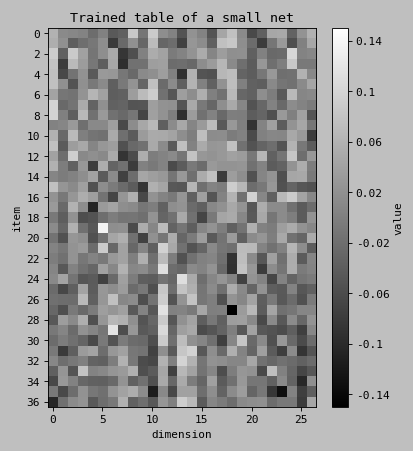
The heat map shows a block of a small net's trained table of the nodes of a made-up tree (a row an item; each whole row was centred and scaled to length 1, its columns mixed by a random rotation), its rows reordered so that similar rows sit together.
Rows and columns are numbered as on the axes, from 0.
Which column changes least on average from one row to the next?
10
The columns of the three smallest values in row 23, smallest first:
18, 21, 1
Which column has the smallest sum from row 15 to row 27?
4
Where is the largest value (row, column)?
19, 5
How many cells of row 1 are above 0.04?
5
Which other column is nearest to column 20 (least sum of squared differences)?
7
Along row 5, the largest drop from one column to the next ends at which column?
11
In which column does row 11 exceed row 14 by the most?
17
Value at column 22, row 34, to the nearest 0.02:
-0.04
